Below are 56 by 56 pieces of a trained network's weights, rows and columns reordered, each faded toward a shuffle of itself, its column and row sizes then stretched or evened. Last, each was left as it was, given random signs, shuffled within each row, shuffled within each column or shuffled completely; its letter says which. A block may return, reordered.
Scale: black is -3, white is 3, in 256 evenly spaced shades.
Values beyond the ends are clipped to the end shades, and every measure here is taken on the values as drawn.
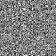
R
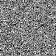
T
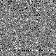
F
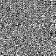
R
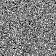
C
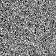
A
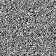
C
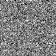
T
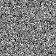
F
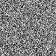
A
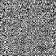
R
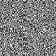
R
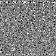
F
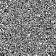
A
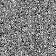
A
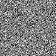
R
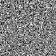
R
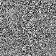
F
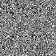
F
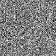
R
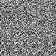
R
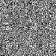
R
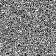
T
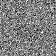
C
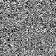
R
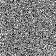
T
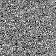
T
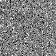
A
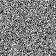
C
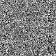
F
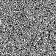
C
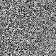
F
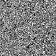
A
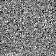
F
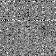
F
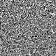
T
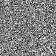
F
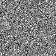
A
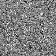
A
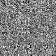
R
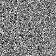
A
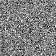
T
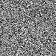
C
